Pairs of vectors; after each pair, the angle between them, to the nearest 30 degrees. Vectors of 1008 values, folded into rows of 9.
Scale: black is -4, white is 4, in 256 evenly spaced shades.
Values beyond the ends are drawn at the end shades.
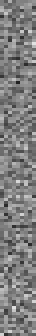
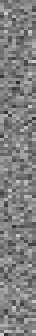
30 degrees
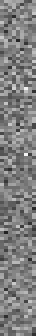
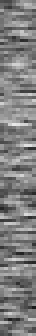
90 degrees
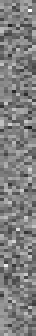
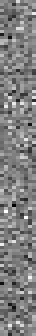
90 degrees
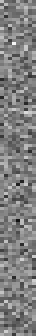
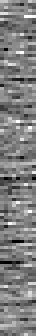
90 degrees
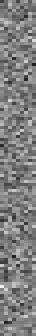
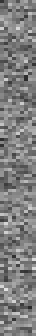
30 degrees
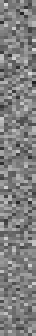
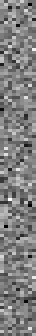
60 degrees
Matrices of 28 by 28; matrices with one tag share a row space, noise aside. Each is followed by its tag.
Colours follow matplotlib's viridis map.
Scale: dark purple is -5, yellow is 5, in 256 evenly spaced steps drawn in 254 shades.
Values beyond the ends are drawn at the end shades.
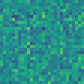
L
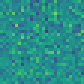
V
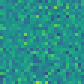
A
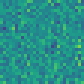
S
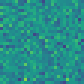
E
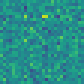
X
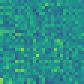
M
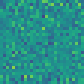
V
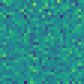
X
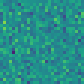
S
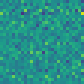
V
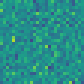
A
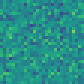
X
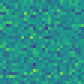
X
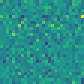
V
